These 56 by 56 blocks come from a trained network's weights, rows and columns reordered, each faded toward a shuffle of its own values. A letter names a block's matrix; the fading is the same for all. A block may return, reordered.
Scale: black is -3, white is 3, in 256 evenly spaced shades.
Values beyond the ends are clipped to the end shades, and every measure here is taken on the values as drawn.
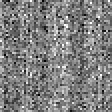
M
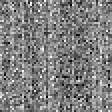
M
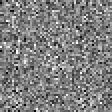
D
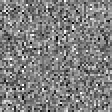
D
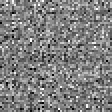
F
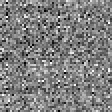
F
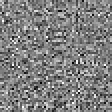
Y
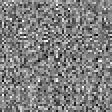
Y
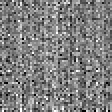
M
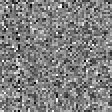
D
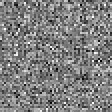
Y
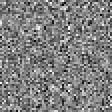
Y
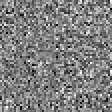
Y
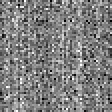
M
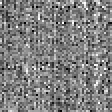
M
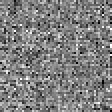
F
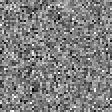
D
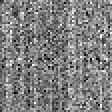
M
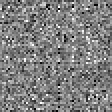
F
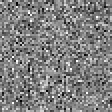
D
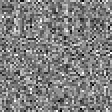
Y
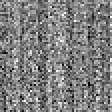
M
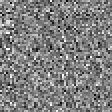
Y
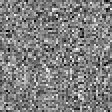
Y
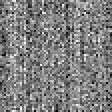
M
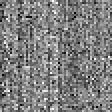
M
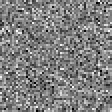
D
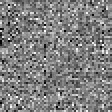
F
